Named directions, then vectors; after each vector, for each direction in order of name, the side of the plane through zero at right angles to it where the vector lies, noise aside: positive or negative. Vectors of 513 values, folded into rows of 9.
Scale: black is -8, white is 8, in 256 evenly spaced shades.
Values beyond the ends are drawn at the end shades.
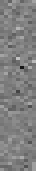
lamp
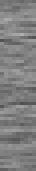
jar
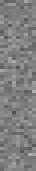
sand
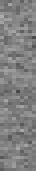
positive, positive, positive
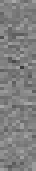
negative, positive, negative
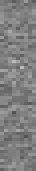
positive, negative, positive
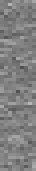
negative, positive, positive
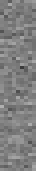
negative, positive, positive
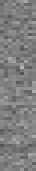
negative, negative, positive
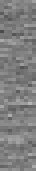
negative, positive, positive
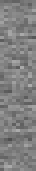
positive, negative, positive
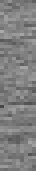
positive, negative, negative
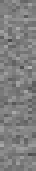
positive, positive, negative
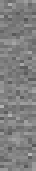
negative, positive, positive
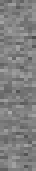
positive, positive, positive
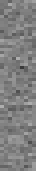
negative, positive, positive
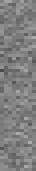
negative, negative, negative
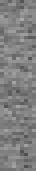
positive, positive, positive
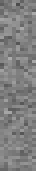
positive, positive, positive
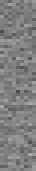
negative, positive, positive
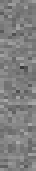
negative, positive, positive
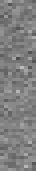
negative, negative, negative
